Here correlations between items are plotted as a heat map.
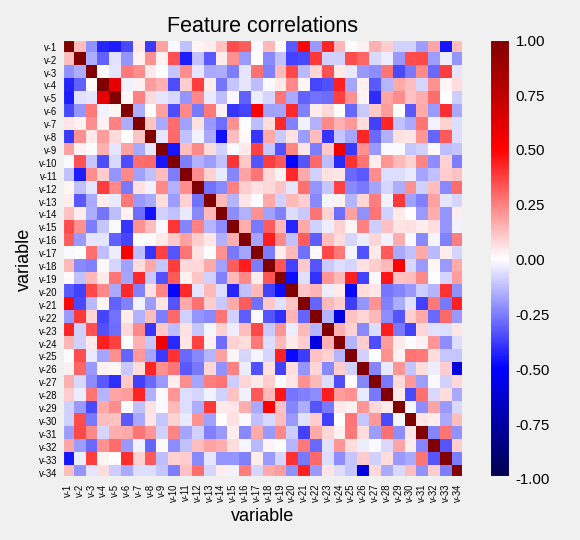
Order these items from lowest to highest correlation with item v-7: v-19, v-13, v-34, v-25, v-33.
v-13, v-34, v-33, v-25, v-19
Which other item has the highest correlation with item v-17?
v-6
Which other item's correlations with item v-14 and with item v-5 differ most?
v-4
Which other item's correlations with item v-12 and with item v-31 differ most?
v-21
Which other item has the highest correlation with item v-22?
v-2
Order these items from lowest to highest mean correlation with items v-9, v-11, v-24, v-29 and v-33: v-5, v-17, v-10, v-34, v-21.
v-10, v-34, v-21, v-5, v-17
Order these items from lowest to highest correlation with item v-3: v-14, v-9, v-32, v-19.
v-32, v-14, v-9, v-19
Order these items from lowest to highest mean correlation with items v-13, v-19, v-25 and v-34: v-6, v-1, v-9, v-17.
v-9, v-6, v-17, v-1
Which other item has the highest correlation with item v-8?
v-26
